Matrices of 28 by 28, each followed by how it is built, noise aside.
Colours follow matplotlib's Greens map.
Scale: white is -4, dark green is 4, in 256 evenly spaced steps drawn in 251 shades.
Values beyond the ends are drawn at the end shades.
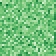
repeating rows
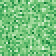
repeating rows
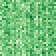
blocks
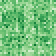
blocks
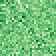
block diagonal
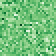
block diagonal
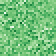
block diagonal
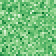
noise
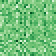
low rank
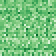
repeating columns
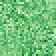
block diagonal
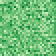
repeating rows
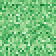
repeating columns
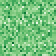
repeating columns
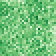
smooth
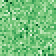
block diagonal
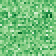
low rank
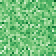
repeating rows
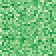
repeating rows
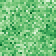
smooth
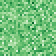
repeating rows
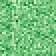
repeating rows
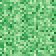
repeating rows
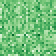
low rank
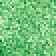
smooth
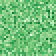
noise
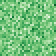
repeating rows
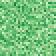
repeating rows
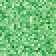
noise
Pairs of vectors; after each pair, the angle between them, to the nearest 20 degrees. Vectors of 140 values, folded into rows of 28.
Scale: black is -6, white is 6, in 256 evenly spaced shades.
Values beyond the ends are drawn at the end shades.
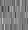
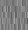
60 degrees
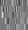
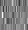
20 degrees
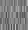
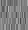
60 degrees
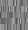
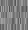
160 degrees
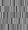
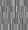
140 degrees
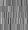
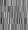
160 degrees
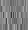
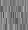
40 degrees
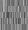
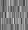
140 degrees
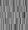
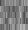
60 degrees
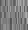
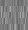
100 degrees
